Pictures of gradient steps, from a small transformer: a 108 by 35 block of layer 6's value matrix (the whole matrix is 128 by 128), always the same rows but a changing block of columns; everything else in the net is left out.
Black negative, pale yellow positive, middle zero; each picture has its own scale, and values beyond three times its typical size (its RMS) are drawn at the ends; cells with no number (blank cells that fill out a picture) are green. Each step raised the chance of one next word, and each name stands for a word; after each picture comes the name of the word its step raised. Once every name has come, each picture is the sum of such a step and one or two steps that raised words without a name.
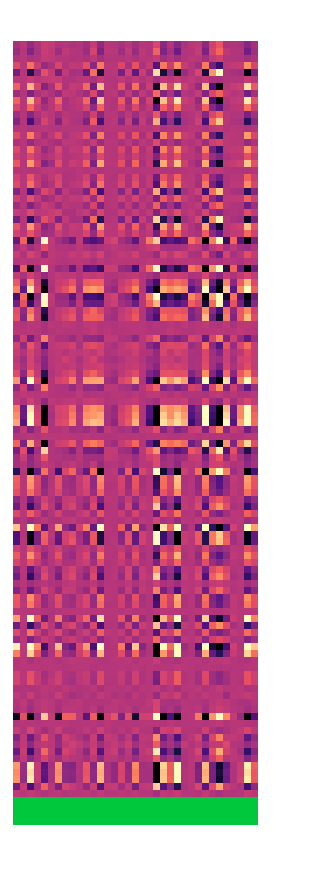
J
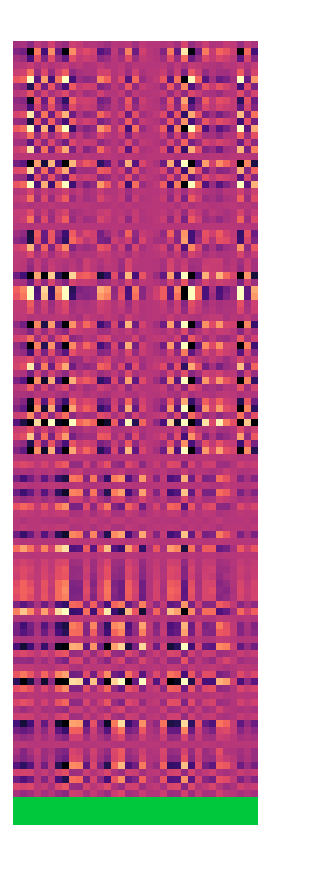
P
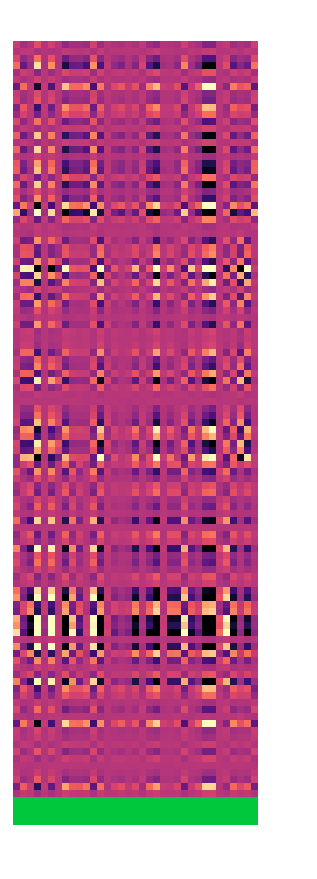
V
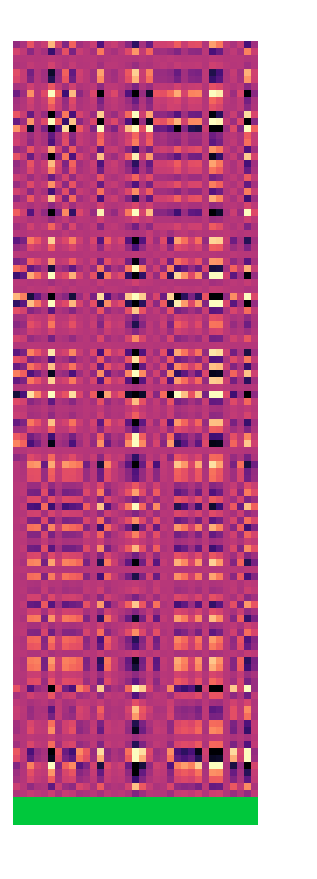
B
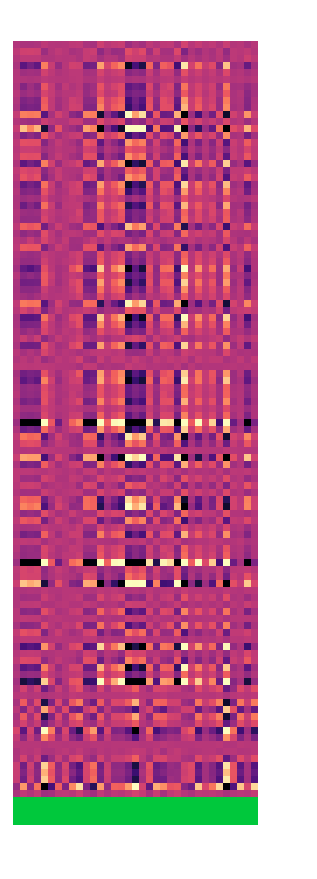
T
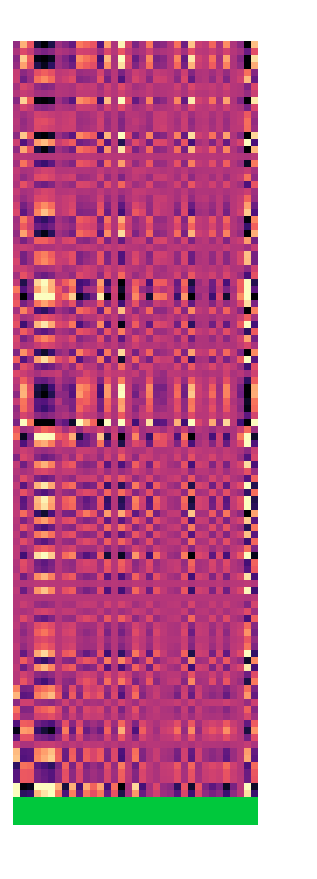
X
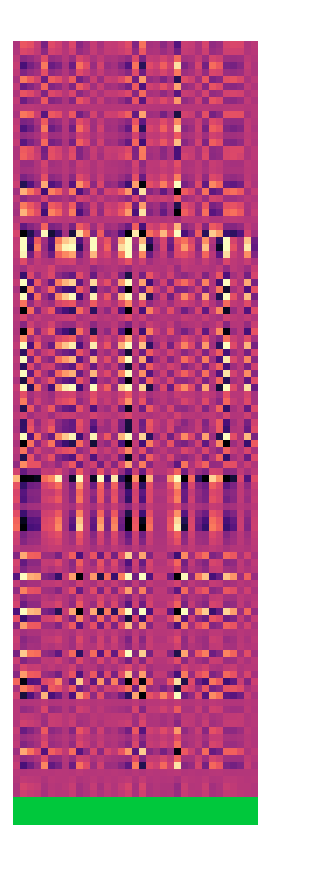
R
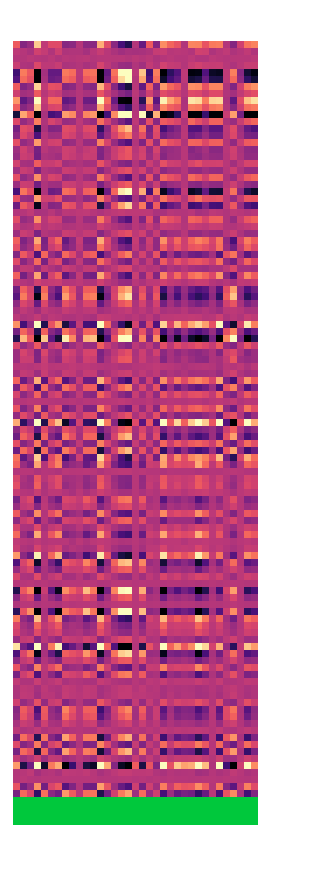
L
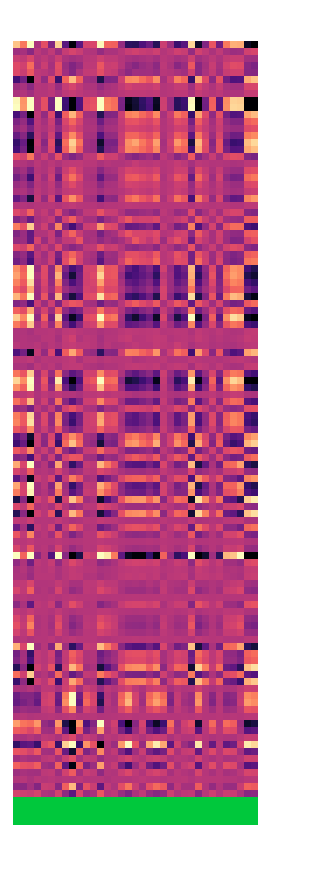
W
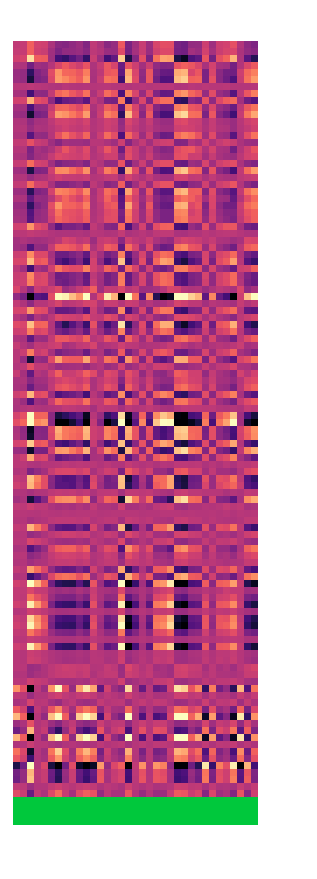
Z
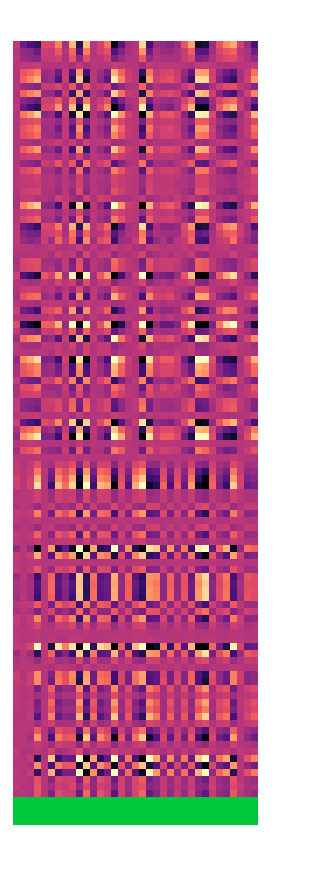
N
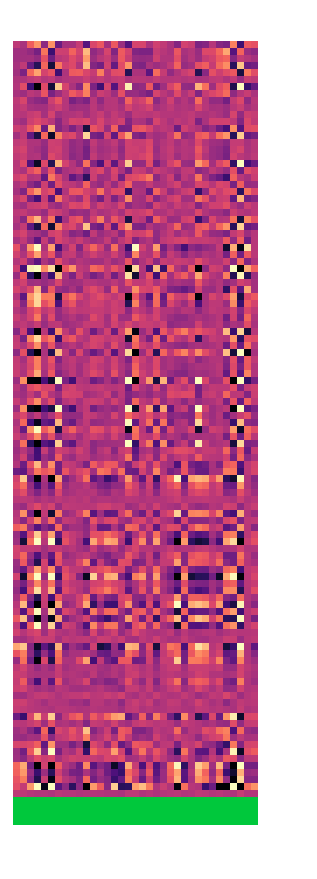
J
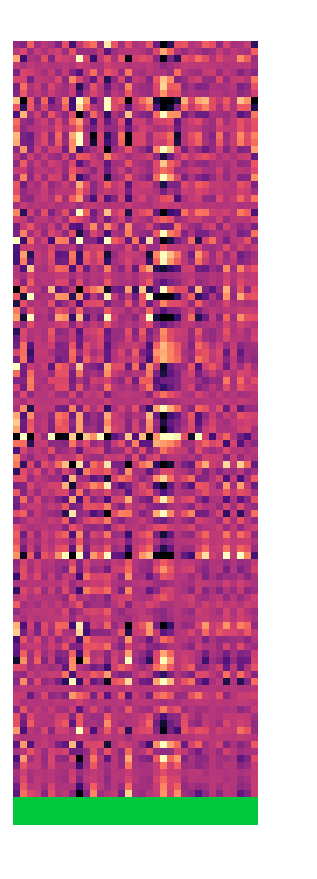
W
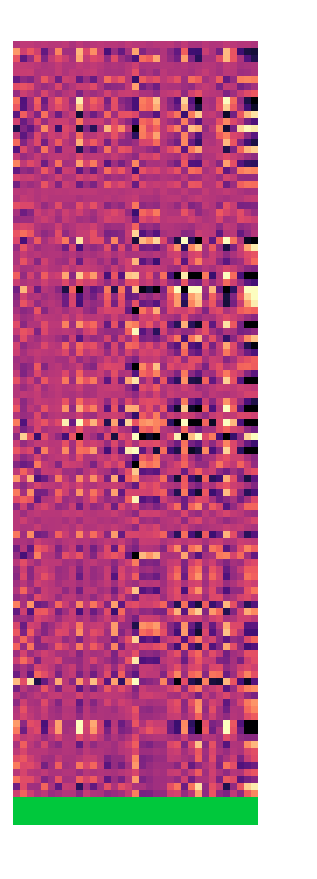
P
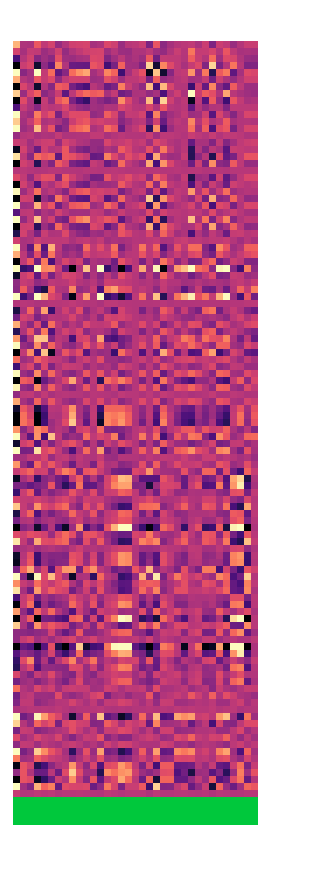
J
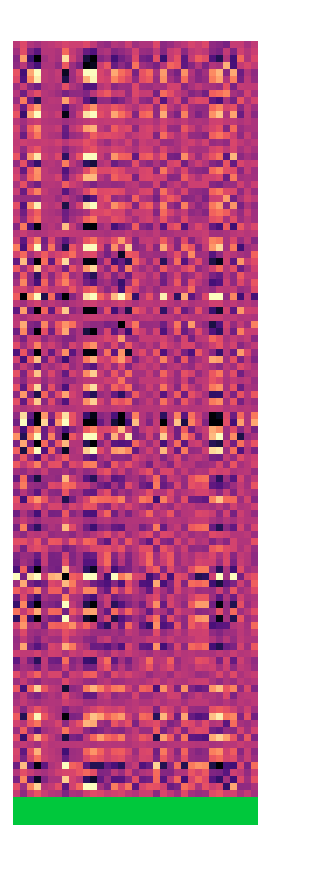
Z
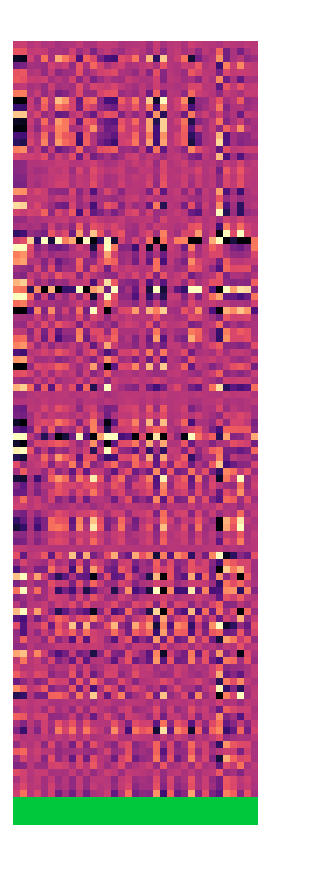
R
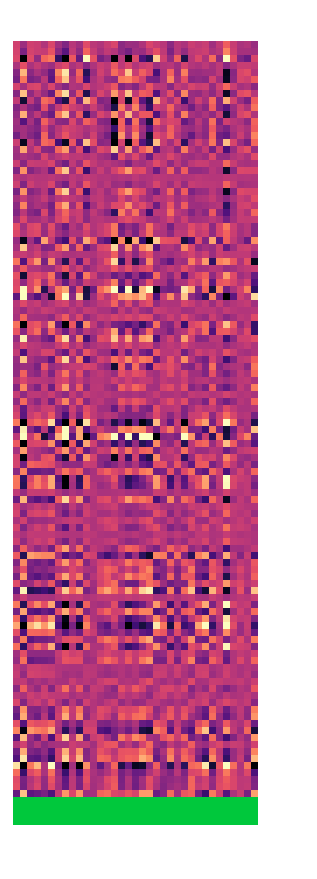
Z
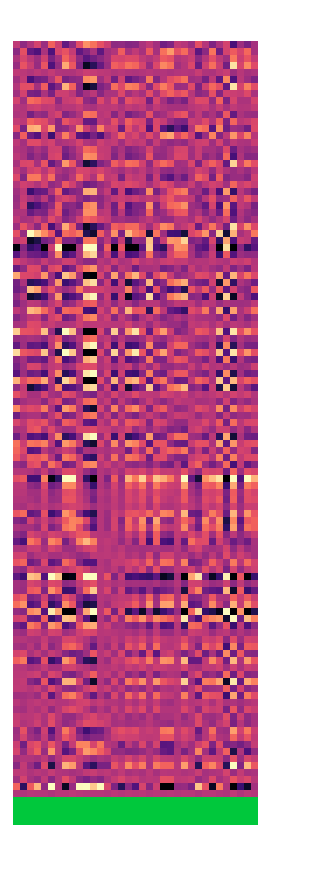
R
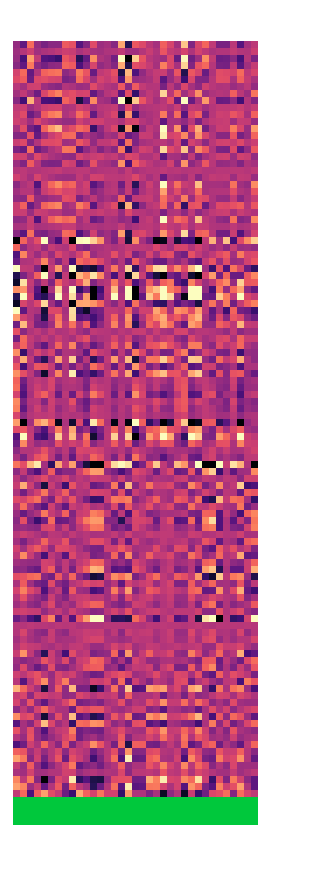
X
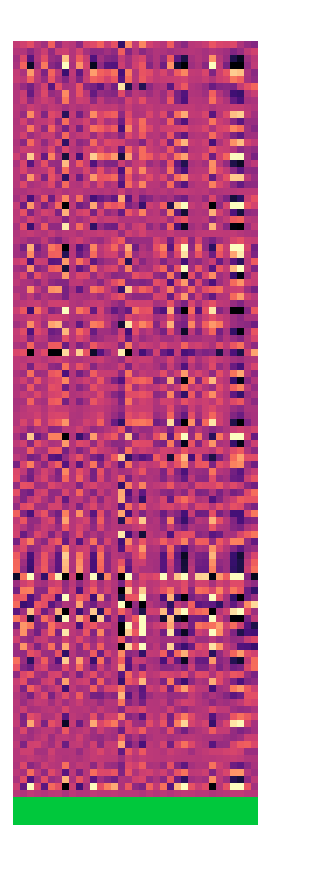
V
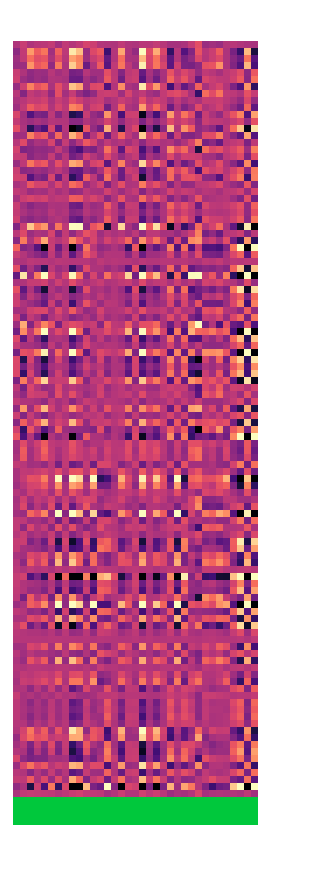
N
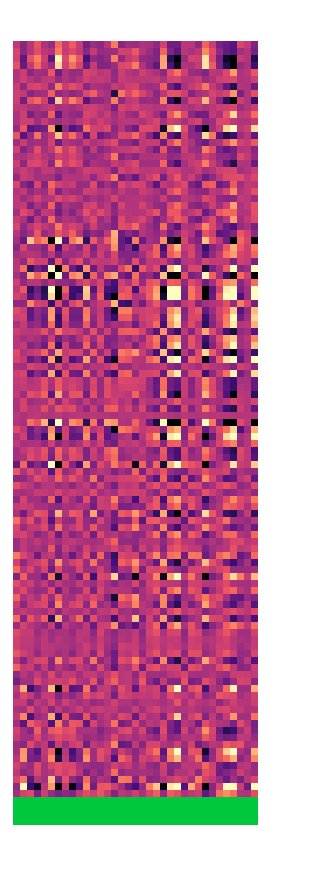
X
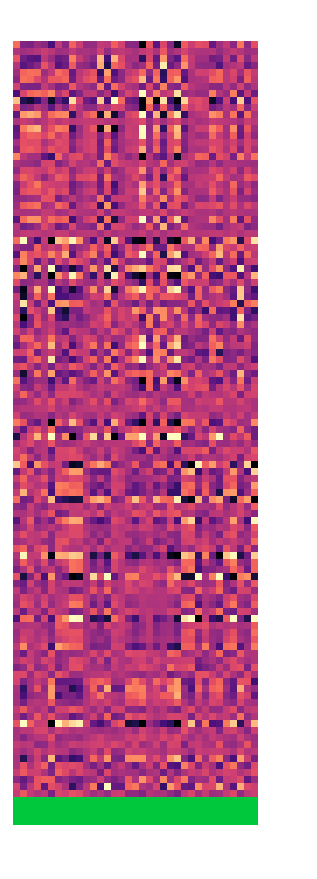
W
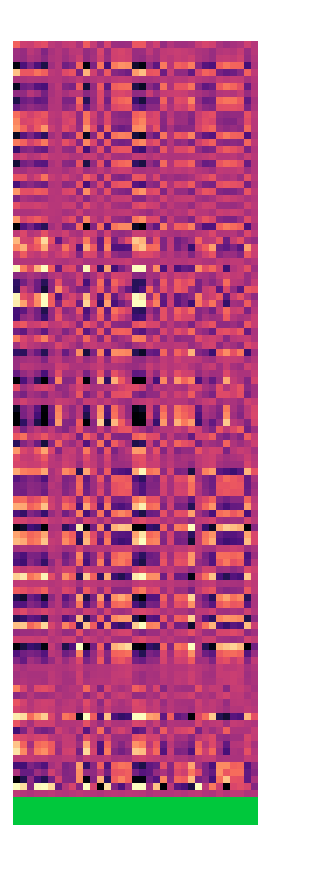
J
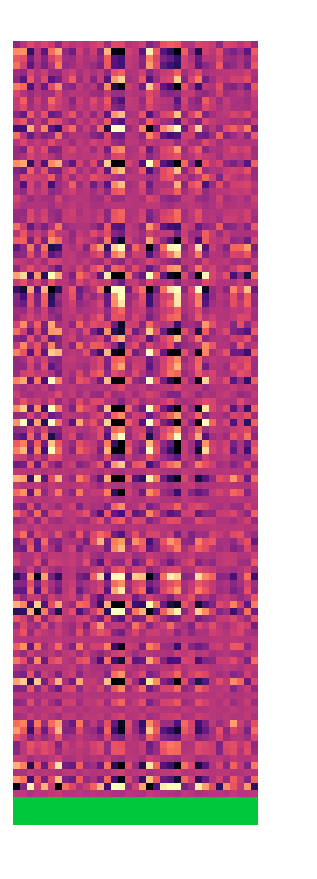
P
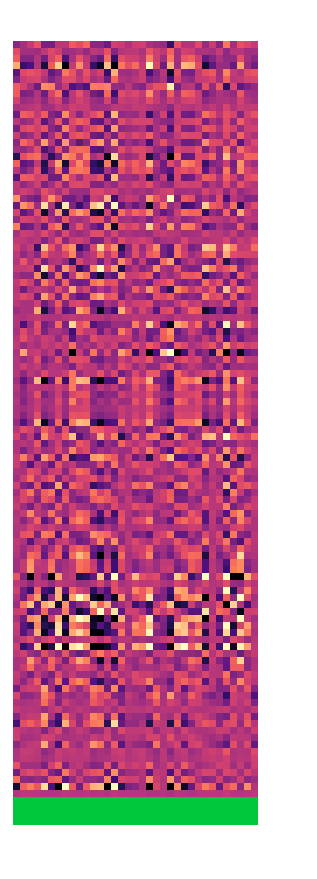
V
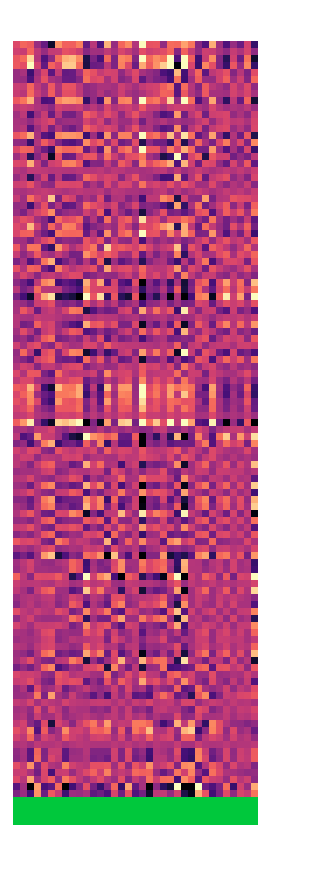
X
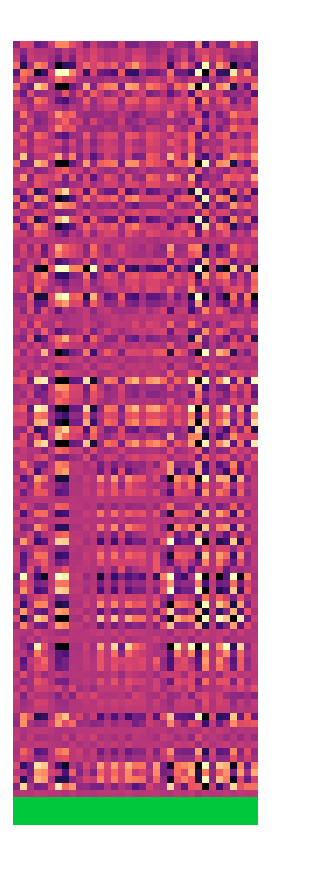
J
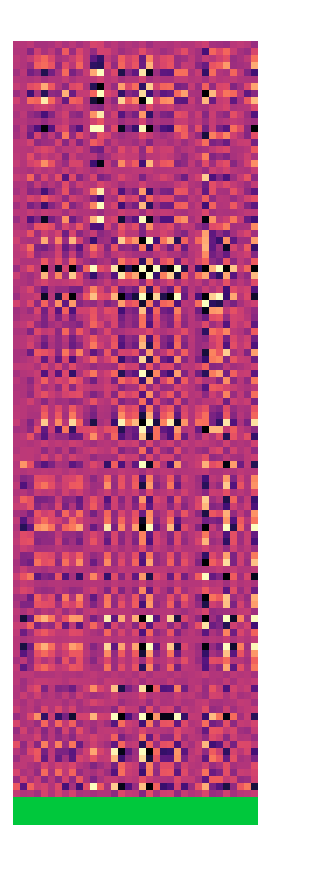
J
